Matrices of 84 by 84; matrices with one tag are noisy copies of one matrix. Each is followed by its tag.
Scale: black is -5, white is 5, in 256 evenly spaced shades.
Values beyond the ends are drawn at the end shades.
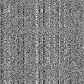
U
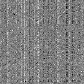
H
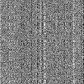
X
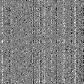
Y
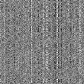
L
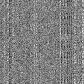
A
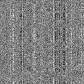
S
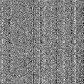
Y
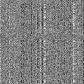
X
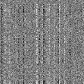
U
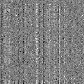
U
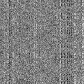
A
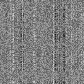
S
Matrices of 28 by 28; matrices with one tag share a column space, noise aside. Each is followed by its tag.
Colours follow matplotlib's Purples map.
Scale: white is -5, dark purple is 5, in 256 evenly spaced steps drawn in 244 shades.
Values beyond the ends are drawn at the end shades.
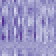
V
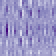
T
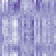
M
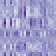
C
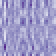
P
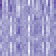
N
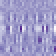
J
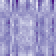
M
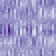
T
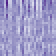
N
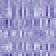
C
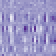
J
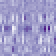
J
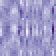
T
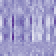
V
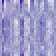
M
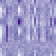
V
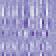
C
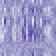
V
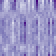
M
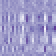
J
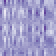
T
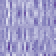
P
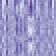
N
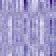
M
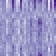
M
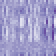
V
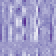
V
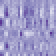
C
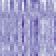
M
